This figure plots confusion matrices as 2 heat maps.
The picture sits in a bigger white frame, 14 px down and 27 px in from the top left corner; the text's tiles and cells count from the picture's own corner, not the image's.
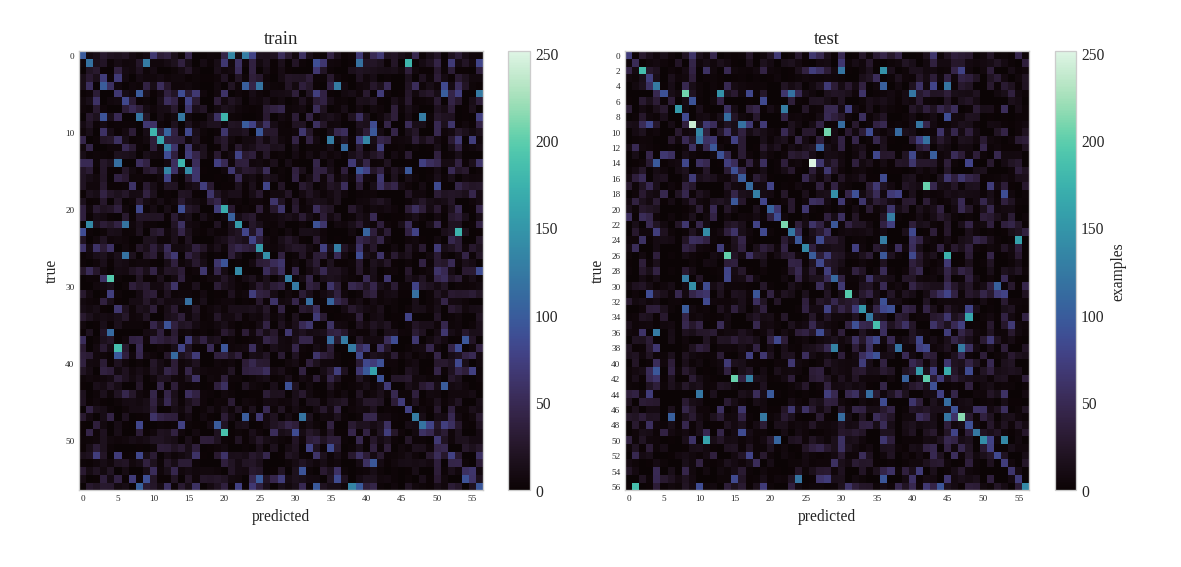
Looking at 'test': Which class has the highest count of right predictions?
9
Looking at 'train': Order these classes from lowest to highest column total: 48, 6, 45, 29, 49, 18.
45, 18, 49, 29, 48, 6
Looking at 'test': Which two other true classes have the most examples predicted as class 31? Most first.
7, 56
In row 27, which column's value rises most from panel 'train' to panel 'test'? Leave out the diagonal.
45
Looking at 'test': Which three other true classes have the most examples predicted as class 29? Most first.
18, 38, 22
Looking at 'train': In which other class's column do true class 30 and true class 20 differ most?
14
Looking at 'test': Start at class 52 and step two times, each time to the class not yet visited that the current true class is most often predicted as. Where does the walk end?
42
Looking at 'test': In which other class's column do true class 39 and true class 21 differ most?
37
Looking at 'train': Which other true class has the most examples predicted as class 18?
38
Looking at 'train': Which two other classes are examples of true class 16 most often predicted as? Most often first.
12, 42
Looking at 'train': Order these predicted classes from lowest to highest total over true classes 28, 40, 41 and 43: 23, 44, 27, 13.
44, 27, 23, 13
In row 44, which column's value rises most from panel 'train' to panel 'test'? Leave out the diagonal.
34
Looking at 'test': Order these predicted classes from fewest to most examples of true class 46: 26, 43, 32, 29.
29, 43, 26, 32
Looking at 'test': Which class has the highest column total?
45
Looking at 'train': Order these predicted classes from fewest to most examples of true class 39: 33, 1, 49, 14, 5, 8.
49, 14, 1, 8, 33, 5
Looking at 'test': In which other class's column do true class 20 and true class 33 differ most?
8
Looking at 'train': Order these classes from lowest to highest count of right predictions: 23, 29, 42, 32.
23, 42, 32, 29
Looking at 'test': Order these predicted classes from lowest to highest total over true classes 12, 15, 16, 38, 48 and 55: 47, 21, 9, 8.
21, 8, 9, 47
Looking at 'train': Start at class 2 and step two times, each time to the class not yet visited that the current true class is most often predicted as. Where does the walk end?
5
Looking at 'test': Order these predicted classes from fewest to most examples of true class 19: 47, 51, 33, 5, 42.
5, 51, 42, 47, 33
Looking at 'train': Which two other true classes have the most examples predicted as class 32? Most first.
51, 35
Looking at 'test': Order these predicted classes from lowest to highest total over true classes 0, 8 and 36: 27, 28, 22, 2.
22, 28, 2, 27
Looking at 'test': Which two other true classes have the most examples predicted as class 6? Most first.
47, 13
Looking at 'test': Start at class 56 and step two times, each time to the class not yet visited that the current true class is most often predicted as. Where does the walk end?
30
